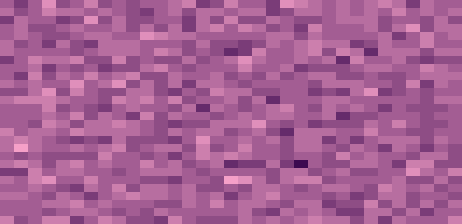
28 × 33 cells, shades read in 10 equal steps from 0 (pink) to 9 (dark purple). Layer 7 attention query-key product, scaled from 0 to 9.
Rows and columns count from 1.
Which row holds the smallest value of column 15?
18
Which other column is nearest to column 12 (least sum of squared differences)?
28
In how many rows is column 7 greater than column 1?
14
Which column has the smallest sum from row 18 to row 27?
3
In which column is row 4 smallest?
30
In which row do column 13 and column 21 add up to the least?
1
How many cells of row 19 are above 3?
19
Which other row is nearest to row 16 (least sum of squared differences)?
26
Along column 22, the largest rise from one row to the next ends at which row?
21
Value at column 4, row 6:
6
